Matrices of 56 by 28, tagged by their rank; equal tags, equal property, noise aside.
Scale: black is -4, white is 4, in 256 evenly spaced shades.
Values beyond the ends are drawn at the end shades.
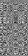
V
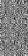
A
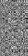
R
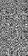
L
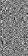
R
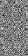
L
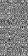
R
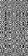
V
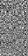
V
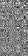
R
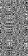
A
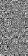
L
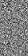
L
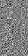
V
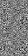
R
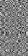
A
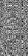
R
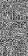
L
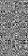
V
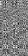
A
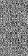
R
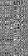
V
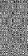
V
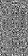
R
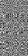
A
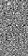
L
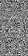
R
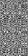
A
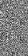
L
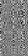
V
